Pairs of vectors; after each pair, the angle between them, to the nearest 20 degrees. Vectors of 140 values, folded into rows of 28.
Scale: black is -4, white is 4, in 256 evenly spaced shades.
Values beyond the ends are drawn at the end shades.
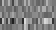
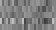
160 degrees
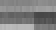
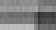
20 degrees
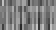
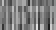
20 degrees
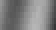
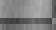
60 degrees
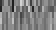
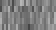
40 degrees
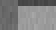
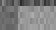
20 degrees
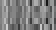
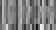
60 degrees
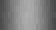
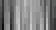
40 degrees
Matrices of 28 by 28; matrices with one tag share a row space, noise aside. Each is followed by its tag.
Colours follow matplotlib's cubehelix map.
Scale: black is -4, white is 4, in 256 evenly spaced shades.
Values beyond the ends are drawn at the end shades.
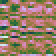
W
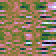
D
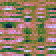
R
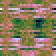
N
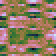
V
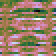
N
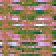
N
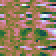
D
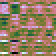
W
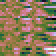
D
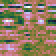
R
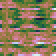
N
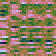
W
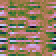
V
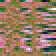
D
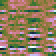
V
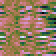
D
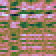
W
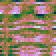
N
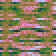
N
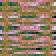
N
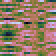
R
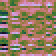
W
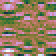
R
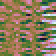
D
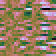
D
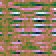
N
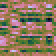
W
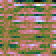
N
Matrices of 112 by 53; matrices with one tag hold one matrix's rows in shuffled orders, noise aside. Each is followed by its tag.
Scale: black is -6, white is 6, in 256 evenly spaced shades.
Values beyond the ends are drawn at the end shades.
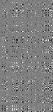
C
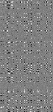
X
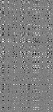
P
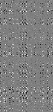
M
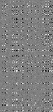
C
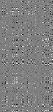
C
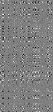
P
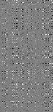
C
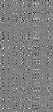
P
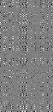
M
